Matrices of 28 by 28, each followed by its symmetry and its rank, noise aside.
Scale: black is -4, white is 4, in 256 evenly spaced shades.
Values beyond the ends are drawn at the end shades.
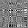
antisymmetric, rank two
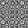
symmetric, rank two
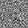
antisymmetric, rank four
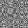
no symmetry, rank four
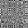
antisymmetric, rank four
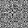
no symmetry, rank four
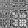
symmetric, rank two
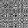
symmetric, rank four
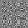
antisymmetric, rank four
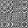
symmetric, rank two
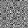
no symmetry, rank four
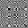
symmetric, rank two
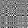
no symmetry, rank two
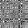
symmetric, rank four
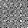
symmetric, rank three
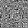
symmetric, rank four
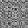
no symmetry, rank three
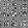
symmetric, rank three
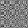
no symmetry, rank two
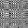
no symmetry, rank two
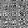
no symmetry, rank four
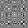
symmetric, rank two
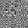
no symmetry, rank four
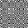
symmetric, rank two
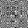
symmetric, rank two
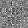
no symmetry, rank four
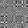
symmetric, rank two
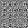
symmetric, rank four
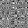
no symmetry, rank four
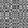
antisymmetric, rank two
